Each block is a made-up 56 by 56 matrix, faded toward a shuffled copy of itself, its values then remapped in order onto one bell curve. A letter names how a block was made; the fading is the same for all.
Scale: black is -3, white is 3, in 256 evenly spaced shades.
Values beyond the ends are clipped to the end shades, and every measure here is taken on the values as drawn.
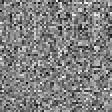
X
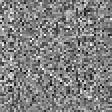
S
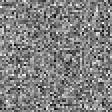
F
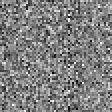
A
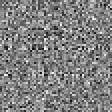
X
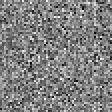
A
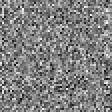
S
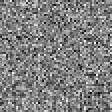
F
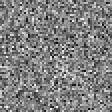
F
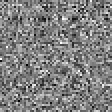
X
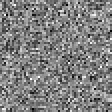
F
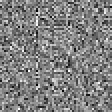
S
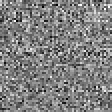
X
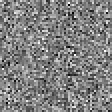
A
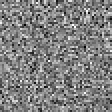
X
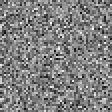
F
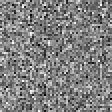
A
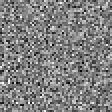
F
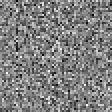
A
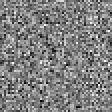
S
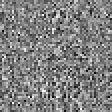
X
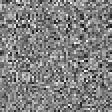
X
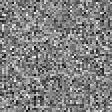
A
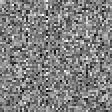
A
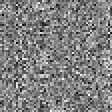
S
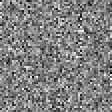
A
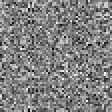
S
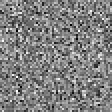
F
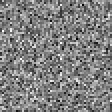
A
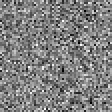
F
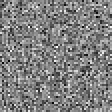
F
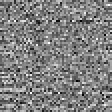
X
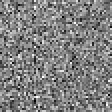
A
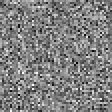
A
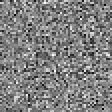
S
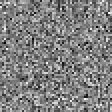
S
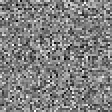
X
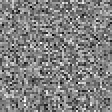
S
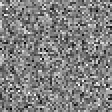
A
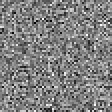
F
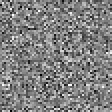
S
